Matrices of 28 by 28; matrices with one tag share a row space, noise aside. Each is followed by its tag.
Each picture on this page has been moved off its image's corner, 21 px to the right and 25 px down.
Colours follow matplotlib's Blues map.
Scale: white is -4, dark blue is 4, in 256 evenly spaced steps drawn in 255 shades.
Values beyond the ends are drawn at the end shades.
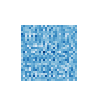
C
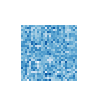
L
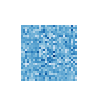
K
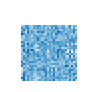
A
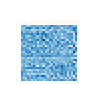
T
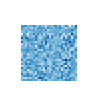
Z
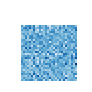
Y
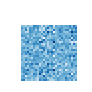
K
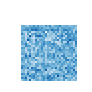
L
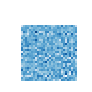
Z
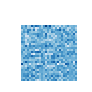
L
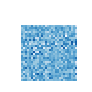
Y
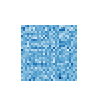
C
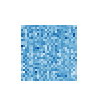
A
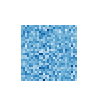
K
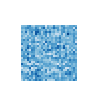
L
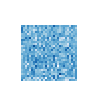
C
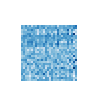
T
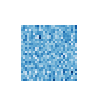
Y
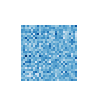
Y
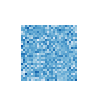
A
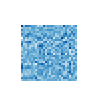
Z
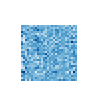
A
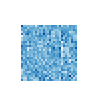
Z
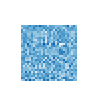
C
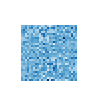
K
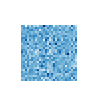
K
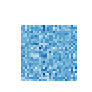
K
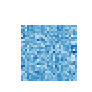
A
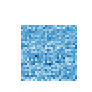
L
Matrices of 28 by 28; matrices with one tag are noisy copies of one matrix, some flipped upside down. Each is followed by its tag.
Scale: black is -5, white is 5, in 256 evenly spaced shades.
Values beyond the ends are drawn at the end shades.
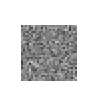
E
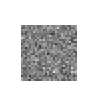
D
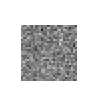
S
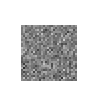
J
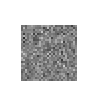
J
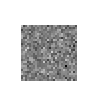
S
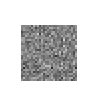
J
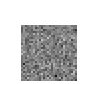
J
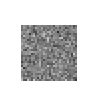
S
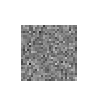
E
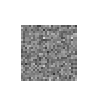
D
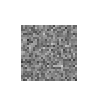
S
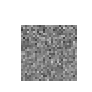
J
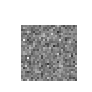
S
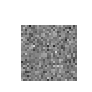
S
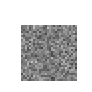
E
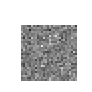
D
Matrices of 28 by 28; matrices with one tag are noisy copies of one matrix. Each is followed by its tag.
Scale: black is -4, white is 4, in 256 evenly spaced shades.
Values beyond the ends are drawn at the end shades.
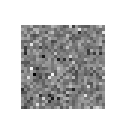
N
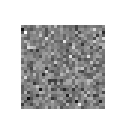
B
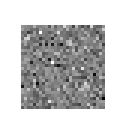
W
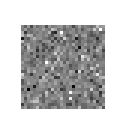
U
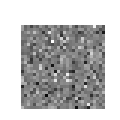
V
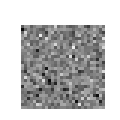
B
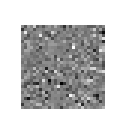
B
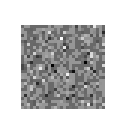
V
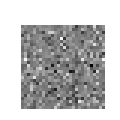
V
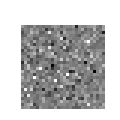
V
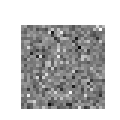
U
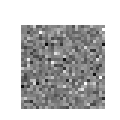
W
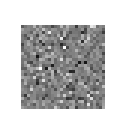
V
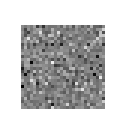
W
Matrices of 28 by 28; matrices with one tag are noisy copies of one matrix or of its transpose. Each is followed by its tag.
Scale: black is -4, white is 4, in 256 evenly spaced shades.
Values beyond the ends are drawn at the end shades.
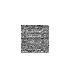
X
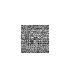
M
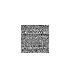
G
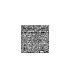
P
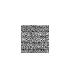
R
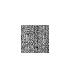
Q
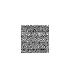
R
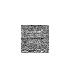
X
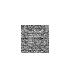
X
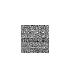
Q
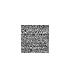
G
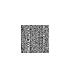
G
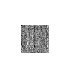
X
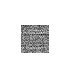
G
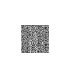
R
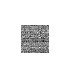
Q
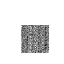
R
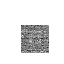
X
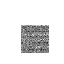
R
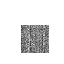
G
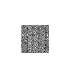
R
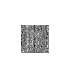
X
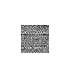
G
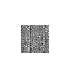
G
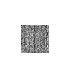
X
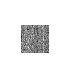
Q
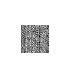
M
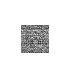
M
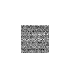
R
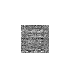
X
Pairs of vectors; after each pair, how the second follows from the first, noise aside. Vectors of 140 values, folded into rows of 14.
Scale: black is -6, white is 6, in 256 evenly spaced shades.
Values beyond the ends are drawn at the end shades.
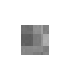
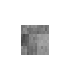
reversed, negated.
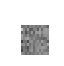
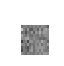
copied.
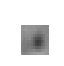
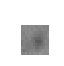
shrunk.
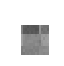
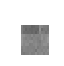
shrunk.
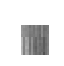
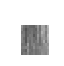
reversed.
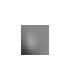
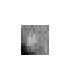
scaled up.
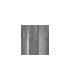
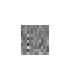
sign-scrambled.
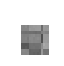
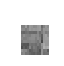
copied.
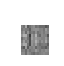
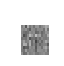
sign-scrambled.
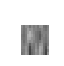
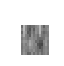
reversed, negated.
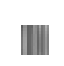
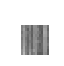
reversed.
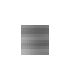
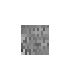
sign-scrambled.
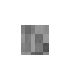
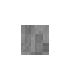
shrunk.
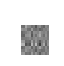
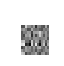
scaled up.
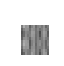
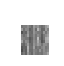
wrapped around, negated.
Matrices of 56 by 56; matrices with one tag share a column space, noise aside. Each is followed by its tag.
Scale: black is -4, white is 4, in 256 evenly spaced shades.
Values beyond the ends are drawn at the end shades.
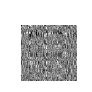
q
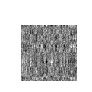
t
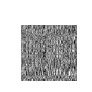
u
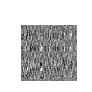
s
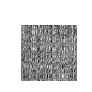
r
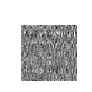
q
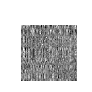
r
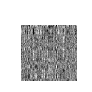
r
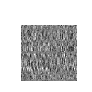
s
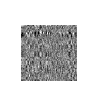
q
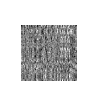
r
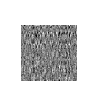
q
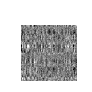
t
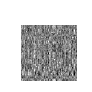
u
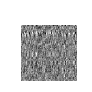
q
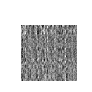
r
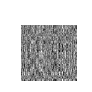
u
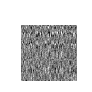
q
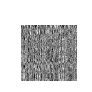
r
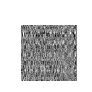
q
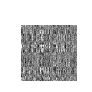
t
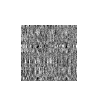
t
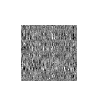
s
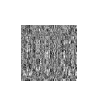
u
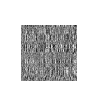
t
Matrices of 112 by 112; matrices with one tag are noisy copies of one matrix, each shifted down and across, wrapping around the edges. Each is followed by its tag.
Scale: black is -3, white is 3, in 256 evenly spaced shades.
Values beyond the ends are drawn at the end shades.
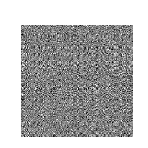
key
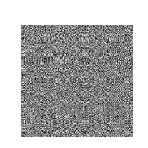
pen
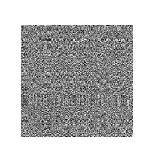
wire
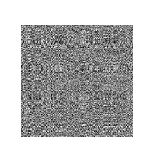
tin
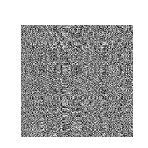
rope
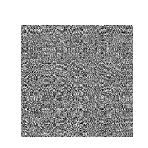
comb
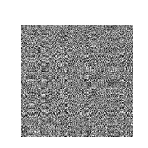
comb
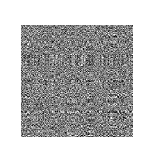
wire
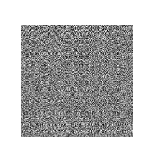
key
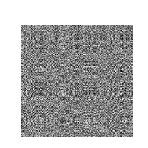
tin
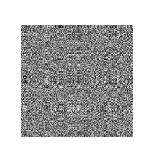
tin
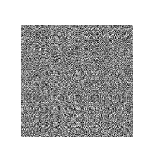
key
